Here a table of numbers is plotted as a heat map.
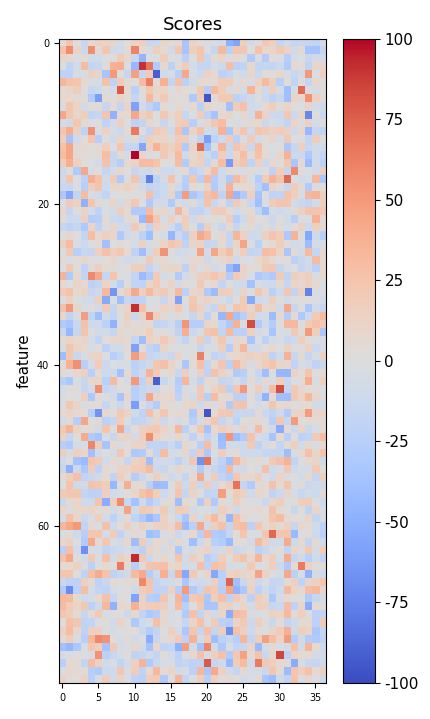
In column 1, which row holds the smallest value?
68
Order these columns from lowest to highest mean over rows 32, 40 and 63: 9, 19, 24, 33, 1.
9, 33, 24, 19, 1
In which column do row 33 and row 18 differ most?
10
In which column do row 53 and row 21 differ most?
28
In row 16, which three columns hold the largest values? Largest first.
32, 3, 21
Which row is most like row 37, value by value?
2
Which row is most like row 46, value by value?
7
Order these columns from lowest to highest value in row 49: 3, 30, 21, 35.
21, 30, 35, 3
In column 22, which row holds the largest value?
56
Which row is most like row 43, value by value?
76
